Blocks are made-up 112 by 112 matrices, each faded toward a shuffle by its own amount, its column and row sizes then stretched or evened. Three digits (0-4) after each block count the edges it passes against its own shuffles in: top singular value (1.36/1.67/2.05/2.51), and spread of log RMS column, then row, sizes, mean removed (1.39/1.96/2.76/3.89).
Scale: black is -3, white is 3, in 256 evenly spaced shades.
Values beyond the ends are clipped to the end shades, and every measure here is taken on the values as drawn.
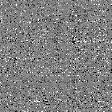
0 2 3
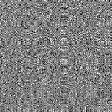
4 1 1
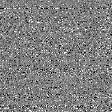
2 1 3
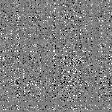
0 3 3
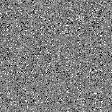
0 2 2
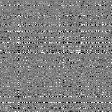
4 2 4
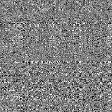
3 1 3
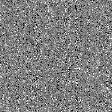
0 3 0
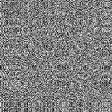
4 2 0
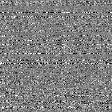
1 0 4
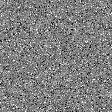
0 0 1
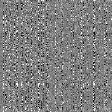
3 4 0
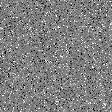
0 1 0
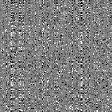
4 3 0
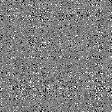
0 3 3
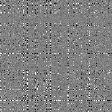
4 3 3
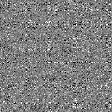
3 2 2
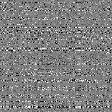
4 0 4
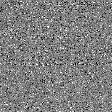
1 0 2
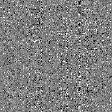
2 3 1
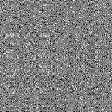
4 0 1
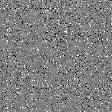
1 1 2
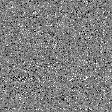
0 0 2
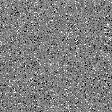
2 2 0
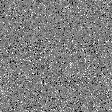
0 0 1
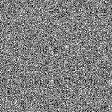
3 1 0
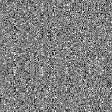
3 2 0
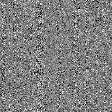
1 3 0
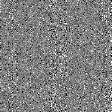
0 3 0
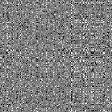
4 3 2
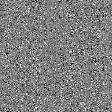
0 2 0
